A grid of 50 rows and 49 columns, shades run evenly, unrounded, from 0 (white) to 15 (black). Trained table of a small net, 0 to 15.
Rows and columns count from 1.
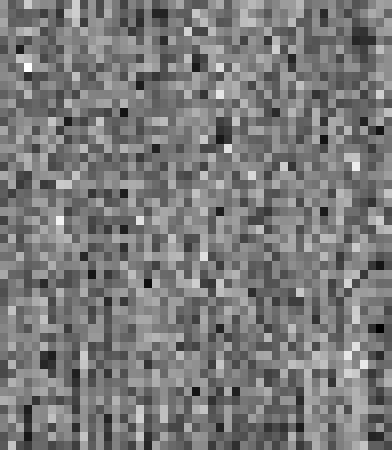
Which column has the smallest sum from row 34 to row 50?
45
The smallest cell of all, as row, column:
8, 4
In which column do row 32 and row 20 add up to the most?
19
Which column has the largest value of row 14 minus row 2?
9
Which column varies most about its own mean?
28
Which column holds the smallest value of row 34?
6
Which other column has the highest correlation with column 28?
38
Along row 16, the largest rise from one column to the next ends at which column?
41
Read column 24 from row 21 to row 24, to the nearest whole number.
9 8 10 7
